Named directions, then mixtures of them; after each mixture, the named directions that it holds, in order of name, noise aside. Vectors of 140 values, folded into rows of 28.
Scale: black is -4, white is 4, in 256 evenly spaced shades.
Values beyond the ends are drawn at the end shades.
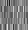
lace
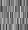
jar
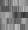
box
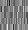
lace.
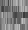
box.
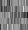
box, jar, lace.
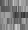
box.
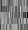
box, jar.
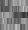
box.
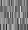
jar.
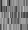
box, jar, lace.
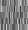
jar.
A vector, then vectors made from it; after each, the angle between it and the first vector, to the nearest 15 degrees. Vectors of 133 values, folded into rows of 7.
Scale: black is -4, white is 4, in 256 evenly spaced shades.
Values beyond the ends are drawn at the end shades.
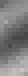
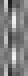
90 degrees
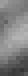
165 degrees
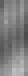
30 degrees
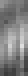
150 degrees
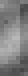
150 degrees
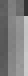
90 degrees
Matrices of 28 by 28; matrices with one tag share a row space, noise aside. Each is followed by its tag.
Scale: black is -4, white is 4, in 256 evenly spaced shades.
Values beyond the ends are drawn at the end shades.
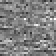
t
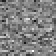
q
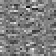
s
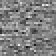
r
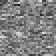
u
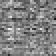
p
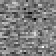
q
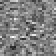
s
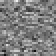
q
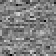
p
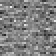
t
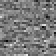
t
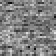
p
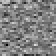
q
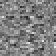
s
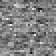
p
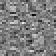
s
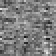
t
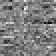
t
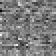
r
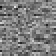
r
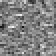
u
